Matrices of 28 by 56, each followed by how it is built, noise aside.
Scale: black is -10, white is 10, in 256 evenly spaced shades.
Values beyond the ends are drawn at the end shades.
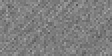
Hankel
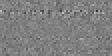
uneven rows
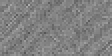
Hankel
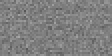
blocks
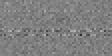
uneven rows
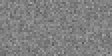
noise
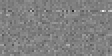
uneven rows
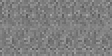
repeating columns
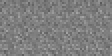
repeating columns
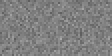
repeating columns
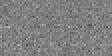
uneven rows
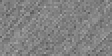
Hankel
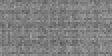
blocks
